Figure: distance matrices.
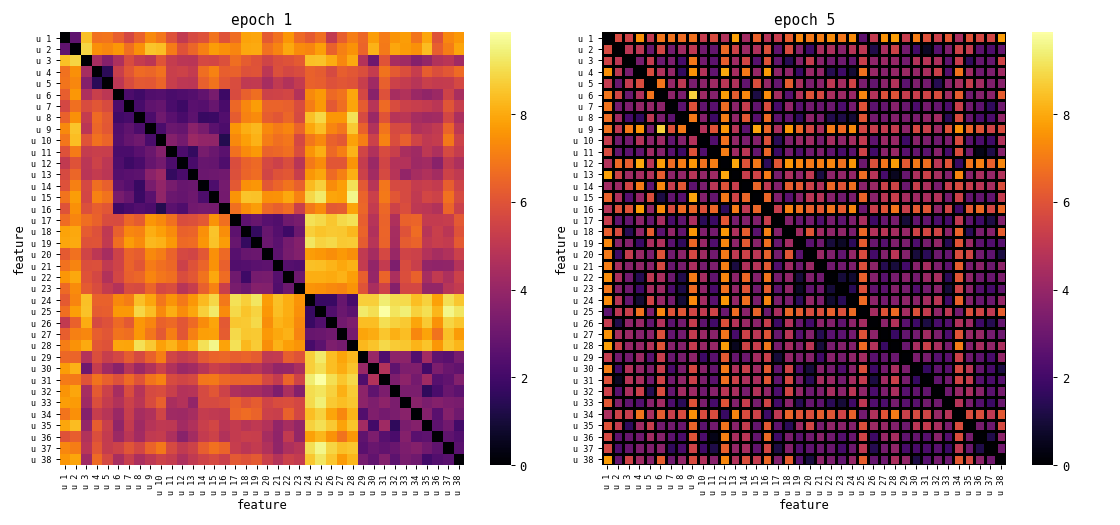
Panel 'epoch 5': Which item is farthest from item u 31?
u 12
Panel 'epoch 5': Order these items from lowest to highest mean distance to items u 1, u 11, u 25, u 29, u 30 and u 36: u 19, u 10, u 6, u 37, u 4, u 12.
u 37, u 10, u 19, u 4, u 6, u 12
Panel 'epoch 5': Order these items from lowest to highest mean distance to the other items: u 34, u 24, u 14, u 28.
u 24, u 28, u 14, u 34
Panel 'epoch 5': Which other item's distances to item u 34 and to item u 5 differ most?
u 9
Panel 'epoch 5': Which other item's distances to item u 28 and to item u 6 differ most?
u 13
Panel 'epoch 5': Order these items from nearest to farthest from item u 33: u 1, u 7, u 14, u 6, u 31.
u 7, u 31, u 6, u 14, u 1
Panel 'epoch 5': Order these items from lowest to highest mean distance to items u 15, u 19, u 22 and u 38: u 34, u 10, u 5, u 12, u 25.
u 10, u 5, u 34, u 25, u 12
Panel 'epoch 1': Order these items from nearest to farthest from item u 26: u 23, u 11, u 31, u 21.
u 11, u 23, u 21, u 31
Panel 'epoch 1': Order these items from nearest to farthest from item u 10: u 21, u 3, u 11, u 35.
u 11, u 35, u 3, u 21
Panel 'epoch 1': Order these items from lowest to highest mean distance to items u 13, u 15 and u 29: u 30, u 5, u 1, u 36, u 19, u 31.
u 36, u 30, u 31, u 5, u 1, u 19
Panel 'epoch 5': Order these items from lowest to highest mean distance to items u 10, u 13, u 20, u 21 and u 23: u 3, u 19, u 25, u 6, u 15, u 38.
u 19, u 38, u 3, u 15, u 6, u 25
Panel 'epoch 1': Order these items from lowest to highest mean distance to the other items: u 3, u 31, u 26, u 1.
u 3, u 31, u 1, u 26
